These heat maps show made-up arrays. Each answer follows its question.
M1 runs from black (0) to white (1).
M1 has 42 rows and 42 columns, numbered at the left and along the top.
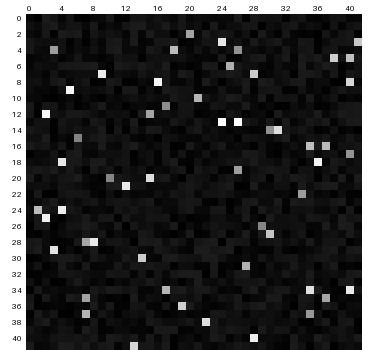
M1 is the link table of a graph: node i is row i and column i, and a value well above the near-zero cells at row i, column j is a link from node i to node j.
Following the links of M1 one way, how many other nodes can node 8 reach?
12
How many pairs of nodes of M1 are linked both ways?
4
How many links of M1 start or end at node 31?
2
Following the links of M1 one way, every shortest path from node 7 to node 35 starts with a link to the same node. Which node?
node 28
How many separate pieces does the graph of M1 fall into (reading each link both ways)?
9
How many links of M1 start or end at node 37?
4
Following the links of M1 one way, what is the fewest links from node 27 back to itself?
4
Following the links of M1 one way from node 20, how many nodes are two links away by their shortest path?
2
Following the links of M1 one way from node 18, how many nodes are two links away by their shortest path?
3
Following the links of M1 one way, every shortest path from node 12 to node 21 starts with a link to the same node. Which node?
node 2
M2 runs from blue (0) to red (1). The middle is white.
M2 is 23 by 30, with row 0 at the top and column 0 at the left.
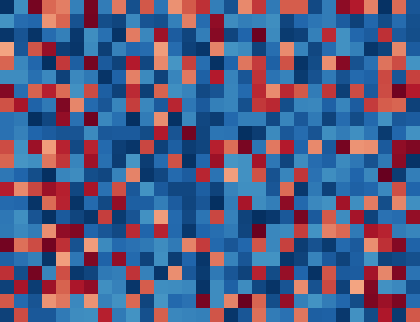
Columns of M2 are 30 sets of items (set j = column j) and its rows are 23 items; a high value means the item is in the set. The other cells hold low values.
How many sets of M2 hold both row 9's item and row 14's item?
0
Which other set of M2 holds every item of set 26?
4
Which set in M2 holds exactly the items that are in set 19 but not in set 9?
22
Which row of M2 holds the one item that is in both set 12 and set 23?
19
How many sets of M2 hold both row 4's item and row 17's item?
8
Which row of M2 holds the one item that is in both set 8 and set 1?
13
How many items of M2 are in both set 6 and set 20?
7
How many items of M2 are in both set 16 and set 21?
1
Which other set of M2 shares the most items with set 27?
18
